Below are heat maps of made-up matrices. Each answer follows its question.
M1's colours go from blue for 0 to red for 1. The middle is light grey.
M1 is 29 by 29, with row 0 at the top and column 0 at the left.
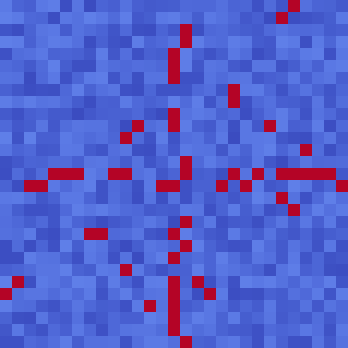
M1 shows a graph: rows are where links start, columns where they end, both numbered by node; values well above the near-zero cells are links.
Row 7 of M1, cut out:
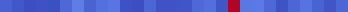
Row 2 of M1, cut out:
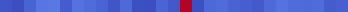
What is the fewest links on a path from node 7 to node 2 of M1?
4
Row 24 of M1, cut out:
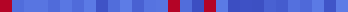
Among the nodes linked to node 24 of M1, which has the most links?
node 14
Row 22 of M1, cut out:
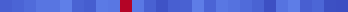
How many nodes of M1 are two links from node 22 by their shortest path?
2
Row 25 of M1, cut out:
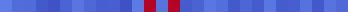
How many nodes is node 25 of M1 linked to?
2
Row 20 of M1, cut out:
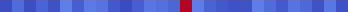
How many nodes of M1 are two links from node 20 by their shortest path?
6
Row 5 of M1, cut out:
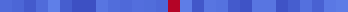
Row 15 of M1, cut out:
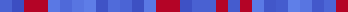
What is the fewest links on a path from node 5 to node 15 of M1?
2
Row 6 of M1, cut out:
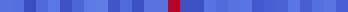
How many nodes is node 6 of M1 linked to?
1
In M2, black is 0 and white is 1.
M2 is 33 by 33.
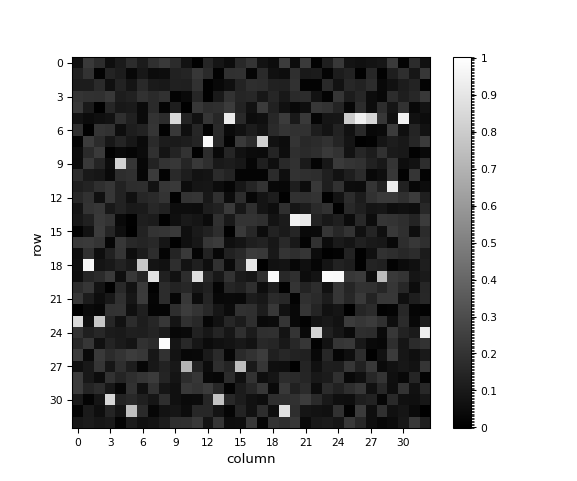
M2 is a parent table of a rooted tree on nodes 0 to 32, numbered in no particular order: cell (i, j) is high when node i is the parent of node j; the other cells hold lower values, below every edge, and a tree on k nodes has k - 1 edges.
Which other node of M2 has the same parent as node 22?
32
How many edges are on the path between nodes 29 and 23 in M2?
3
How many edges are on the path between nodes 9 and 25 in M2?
2
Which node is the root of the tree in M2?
31
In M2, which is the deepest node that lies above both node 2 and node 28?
19
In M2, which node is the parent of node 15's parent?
5
